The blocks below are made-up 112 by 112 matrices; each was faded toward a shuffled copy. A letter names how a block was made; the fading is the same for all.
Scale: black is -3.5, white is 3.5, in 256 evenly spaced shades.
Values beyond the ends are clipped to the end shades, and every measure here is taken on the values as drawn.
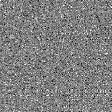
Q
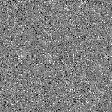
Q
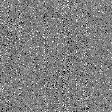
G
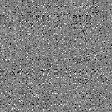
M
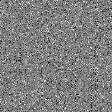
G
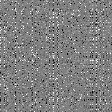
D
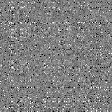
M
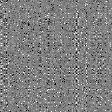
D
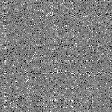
M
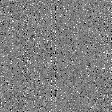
G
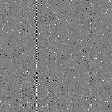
D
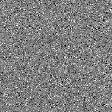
Q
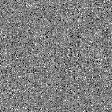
Q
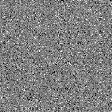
Q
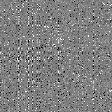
D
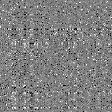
M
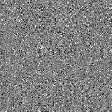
Q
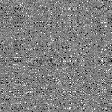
M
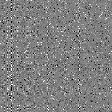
D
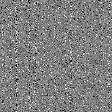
G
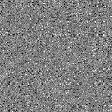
Q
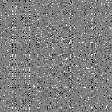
D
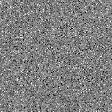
Q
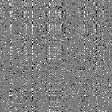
D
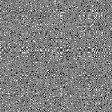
M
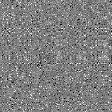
M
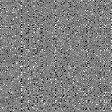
D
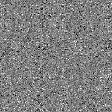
Q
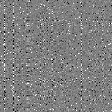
D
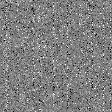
G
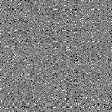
M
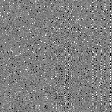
D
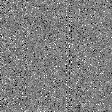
G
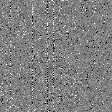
G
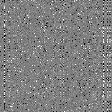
D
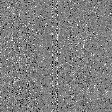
G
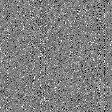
G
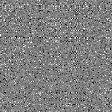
M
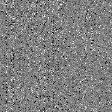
G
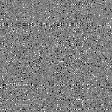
M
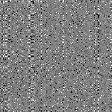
D
